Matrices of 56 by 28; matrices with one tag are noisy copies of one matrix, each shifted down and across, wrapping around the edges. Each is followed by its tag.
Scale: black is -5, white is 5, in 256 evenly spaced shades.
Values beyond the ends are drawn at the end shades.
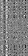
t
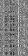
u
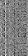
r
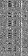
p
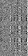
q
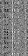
u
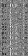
u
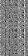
r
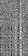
t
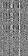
q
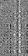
t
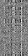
q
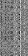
r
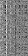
r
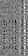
t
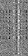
t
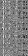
u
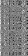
r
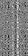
t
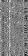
p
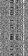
p
